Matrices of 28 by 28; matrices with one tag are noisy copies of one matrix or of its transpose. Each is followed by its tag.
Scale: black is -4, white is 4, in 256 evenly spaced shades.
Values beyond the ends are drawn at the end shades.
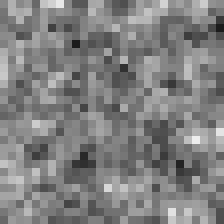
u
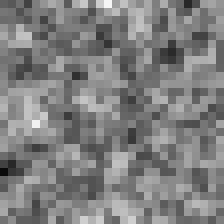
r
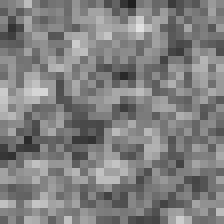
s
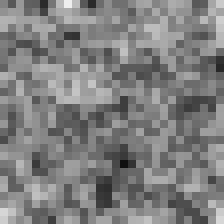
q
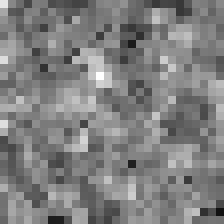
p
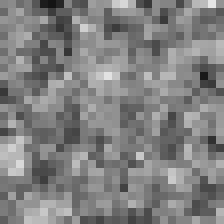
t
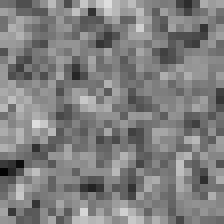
r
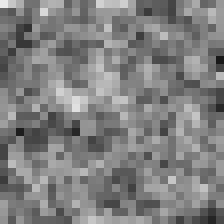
p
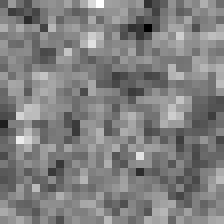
s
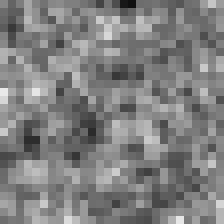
s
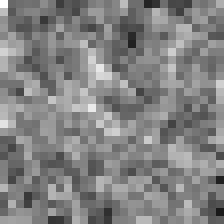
p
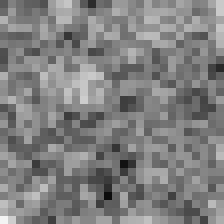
q
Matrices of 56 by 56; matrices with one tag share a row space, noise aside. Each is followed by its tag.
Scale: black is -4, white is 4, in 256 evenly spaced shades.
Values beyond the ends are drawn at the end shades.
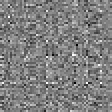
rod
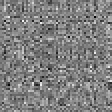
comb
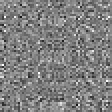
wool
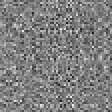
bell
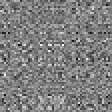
wool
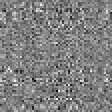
bell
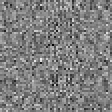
bell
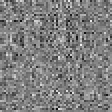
bell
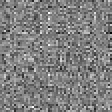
comb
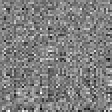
comb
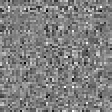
rod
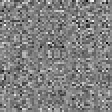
wool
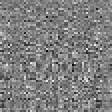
rod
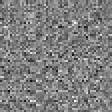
rod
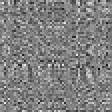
wool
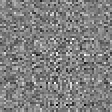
bell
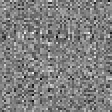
comb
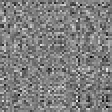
wool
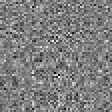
bell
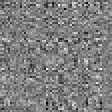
rod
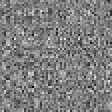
comb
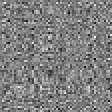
comb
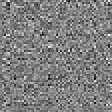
comb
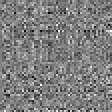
comb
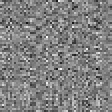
rod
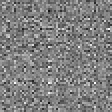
comb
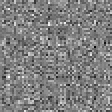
comb
